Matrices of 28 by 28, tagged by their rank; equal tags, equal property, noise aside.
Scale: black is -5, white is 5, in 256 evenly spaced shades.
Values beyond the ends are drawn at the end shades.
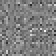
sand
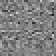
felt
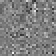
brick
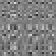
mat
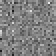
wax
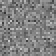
wax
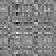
mat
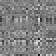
mat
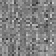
felt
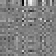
mat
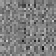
brick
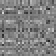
sand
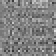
brick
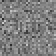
brick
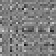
sand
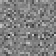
wax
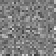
felt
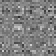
brick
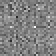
felt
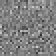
wax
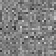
felt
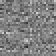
felt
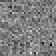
wax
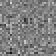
brick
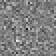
wax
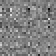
felt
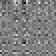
sand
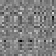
mat
